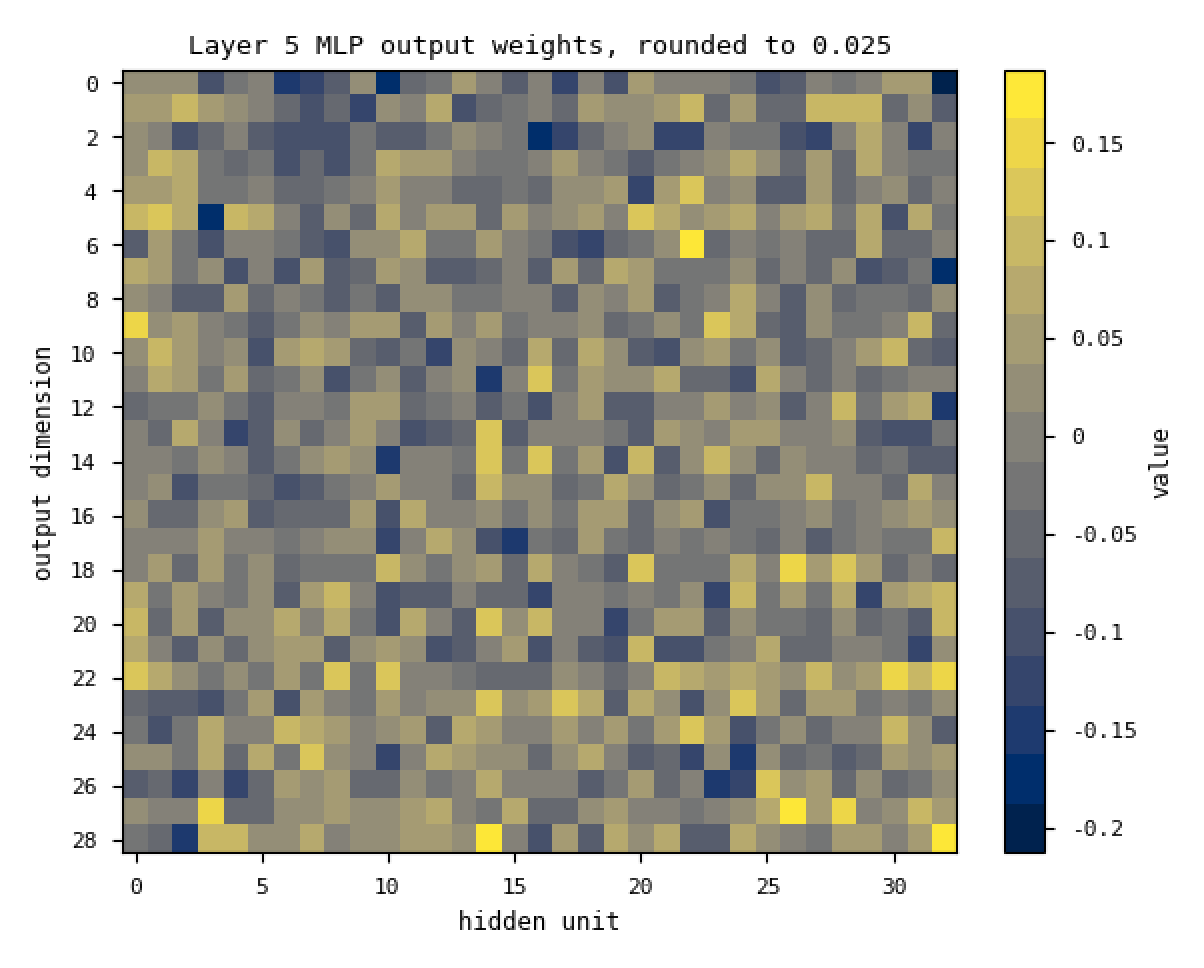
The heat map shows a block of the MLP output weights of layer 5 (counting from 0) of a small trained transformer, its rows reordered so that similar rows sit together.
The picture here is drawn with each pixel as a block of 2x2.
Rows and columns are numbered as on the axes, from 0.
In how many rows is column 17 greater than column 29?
12
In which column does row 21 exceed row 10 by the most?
20
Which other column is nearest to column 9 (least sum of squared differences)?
13
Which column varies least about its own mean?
9
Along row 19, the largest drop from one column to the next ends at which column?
29
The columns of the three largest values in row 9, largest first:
0, 23, 31
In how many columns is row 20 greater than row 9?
14
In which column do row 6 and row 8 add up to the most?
22
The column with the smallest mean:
6
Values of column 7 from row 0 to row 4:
-0.125 -0.1 -0.1 -0.05 -0.05
